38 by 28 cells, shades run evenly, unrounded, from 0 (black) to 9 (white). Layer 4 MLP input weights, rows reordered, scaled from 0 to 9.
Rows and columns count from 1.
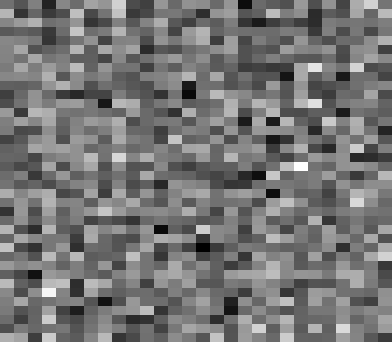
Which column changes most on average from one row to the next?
20
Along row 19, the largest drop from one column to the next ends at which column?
23
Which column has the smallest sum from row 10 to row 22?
8
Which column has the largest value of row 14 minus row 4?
4
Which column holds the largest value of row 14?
24
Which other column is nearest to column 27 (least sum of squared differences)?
13
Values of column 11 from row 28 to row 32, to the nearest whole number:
6 4 4 4 2
